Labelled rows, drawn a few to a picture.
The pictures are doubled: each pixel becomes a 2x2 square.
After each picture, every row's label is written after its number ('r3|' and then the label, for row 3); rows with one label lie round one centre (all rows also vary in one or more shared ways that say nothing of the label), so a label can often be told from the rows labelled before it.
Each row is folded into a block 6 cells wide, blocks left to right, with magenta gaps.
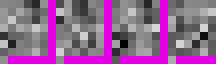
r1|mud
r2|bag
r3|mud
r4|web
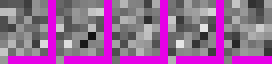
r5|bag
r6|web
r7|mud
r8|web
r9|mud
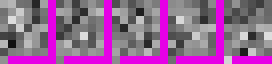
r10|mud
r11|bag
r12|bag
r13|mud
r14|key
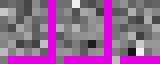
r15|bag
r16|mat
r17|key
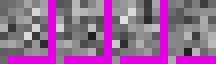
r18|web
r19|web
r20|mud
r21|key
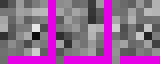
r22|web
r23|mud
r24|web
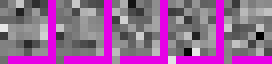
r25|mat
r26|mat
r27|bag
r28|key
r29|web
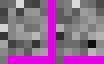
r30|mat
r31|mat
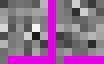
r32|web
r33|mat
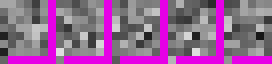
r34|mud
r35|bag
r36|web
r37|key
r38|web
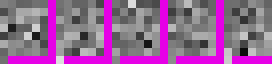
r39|web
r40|key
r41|mat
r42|mat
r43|key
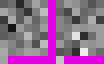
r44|bag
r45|key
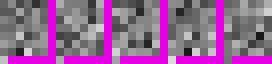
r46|key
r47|mud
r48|bag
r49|key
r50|web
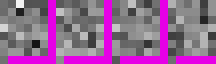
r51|mat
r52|bag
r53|mat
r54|mud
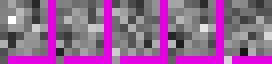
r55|mud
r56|mud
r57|bag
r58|mud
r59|key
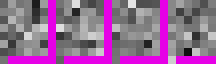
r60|mud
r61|mat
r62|mat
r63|key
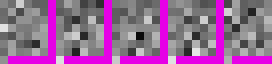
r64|mat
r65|key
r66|key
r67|key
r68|bag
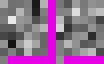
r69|mud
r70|web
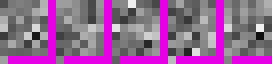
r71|web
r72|mud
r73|mat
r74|key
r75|web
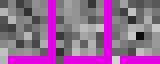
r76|bag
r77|mud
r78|key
